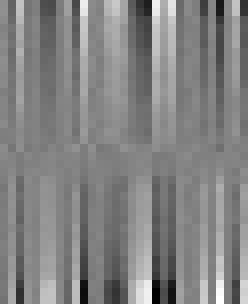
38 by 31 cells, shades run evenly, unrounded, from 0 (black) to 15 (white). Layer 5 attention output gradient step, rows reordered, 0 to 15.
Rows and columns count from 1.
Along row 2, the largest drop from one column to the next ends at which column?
31
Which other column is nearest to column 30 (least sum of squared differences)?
14
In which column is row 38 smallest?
20
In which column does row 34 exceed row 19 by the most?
28
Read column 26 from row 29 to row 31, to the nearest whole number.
9 9 9
